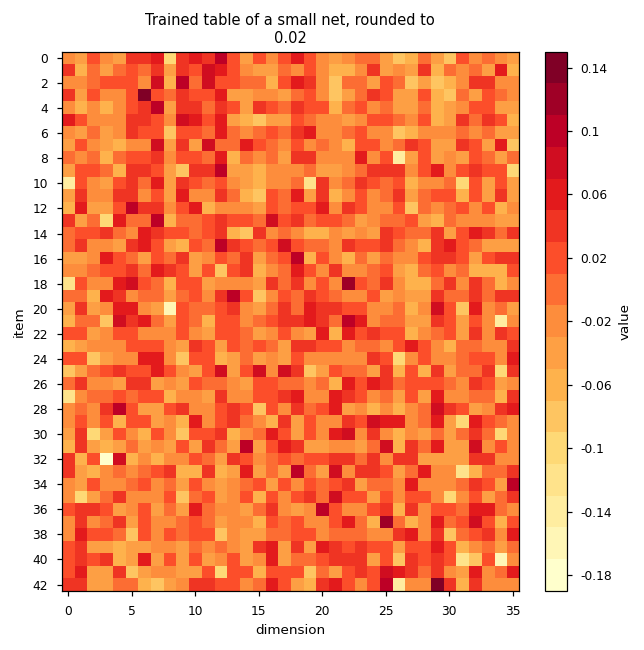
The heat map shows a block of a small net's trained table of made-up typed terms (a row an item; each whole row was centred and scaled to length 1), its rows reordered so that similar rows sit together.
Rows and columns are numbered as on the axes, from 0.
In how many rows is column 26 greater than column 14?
16
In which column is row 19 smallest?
15
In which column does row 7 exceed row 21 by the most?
34
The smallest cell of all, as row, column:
32, 3
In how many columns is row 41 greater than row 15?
15
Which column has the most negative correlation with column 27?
5
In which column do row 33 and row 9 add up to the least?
9
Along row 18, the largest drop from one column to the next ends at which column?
23
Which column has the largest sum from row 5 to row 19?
7
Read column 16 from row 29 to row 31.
-0.06 0.06 0.02
